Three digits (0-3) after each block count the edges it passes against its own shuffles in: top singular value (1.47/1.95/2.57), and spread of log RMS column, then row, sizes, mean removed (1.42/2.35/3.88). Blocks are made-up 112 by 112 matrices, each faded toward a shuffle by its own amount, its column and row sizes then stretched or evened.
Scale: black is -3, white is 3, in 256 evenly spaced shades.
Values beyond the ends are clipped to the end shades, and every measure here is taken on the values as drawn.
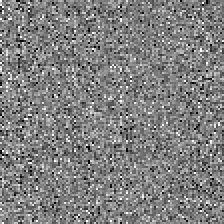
1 2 0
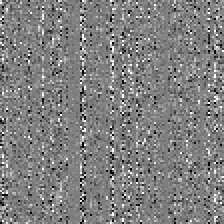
1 3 0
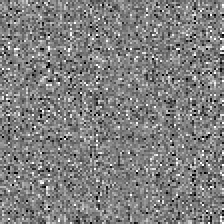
1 2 1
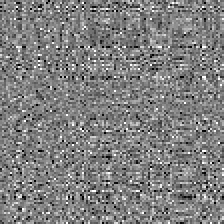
3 1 2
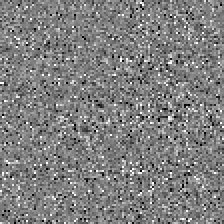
1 1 1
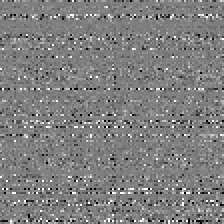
1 1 3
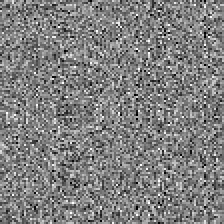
2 2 0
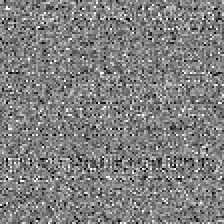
2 0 2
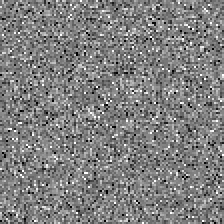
1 0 0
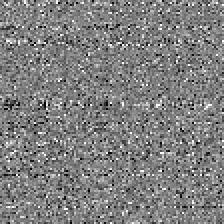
2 1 2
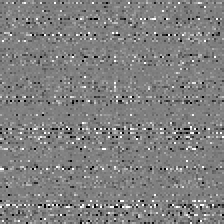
1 0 3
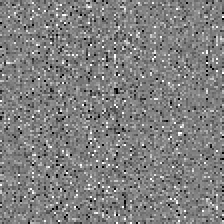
0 2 0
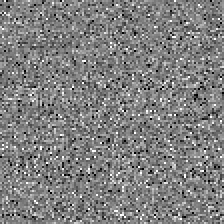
1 0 1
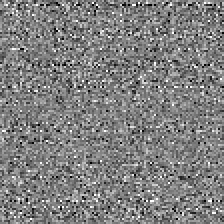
0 0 2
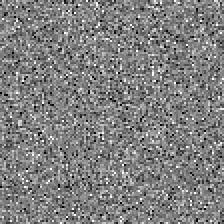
1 0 0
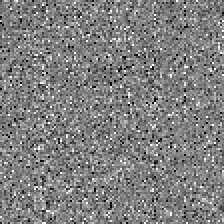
1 1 0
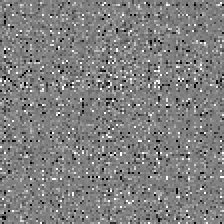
0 2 2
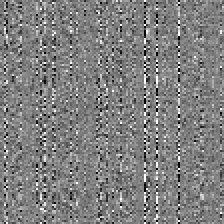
3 3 0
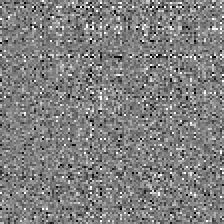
2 2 2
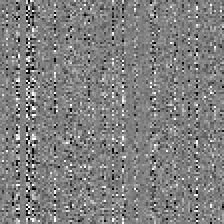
2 3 1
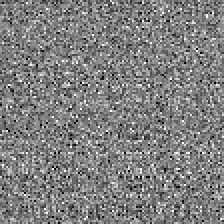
2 0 1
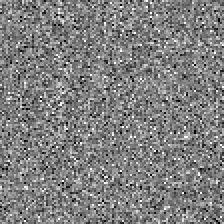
0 1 0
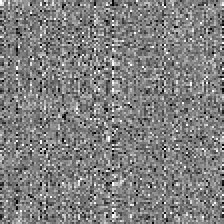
3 2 1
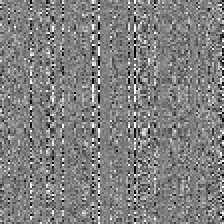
3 3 0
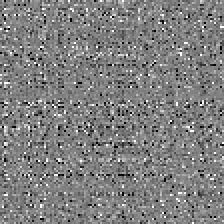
2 1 2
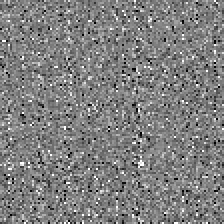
0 2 1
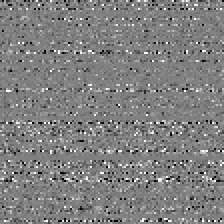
0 0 3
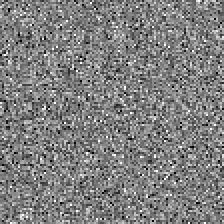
2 0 0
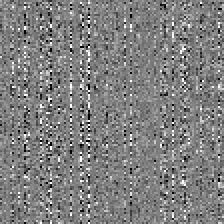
0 3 1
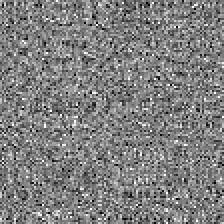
2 0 1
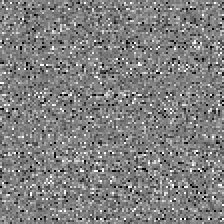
1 0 2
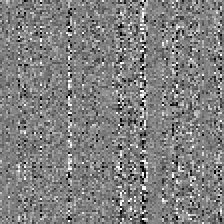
1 3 1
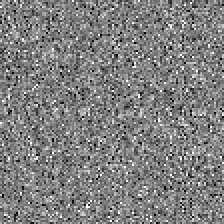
2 1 0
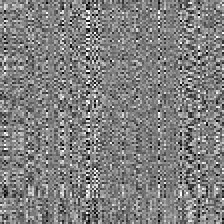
3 3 0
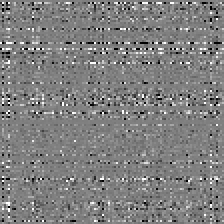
2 2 3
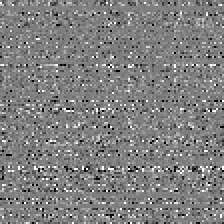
1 1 3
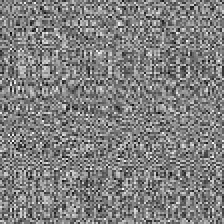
3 1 1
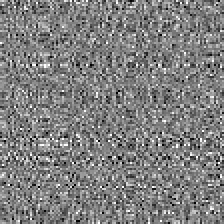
3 0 2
